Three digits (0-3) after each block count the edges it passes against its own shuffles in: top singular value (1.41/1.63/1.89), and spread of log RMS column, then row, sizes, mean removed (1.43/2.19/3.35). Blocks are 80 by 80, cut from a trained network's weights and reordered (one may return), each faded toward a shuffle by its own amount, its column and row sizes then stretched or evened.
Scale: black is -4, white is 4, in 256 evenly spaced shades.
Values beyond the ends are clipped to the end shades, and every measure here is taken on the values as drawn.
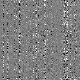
3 3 1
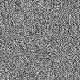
3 0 0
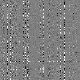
2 3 1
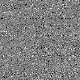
0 1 2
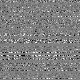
1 0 3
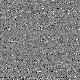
0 0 2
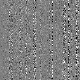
1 3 0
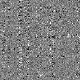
2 2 1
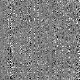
1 3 1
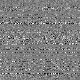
0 0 3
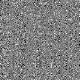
1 2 1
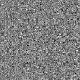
2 1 1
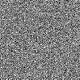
1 0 0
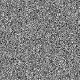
2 1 0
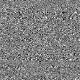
1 0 2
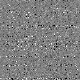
0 1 2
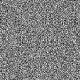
3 1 0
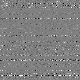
2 0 3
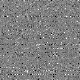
0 1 2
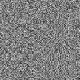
3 1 0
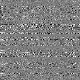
2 1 3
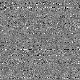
1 0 2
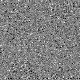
0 0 1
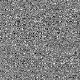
1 0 2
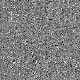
0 1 1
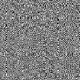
3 2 1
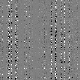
1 3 1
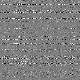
3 1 3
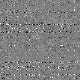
1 1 2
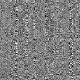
2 2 0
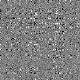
2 2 2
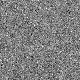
0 0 0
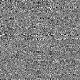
2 1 2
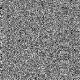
2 1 0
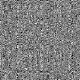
3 2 0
